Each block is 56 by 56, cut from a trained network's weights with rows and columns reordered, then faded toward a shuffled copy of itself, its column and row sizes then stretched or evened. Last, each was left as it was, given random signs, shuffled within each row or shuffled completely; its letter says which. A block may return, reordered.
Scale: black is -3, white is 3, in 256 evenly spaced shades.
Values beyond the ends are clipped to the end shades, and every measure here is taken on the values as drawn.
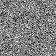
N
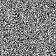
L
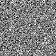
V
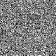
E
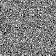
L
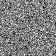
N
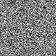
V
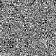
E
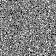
N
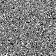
V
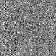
E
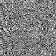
E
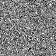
V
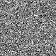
V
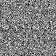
V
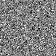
V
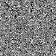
L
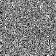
L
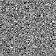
E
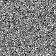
N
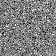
N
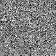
L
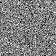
N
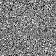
V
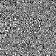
E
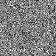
L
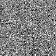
L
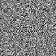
E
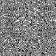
E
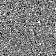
L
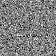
V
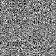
E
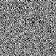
E
